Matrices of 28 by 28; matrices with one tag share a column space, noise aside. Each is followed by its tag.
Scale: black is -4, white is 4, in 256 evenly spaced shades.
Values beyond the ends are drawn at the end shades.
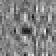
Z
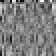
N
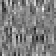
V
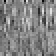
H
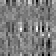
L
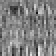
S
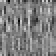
H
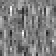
S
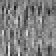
S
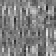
S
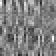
V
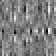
Z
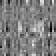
L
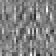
Z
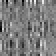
L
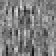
S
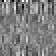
N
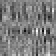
Z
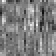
H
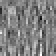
S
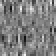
V
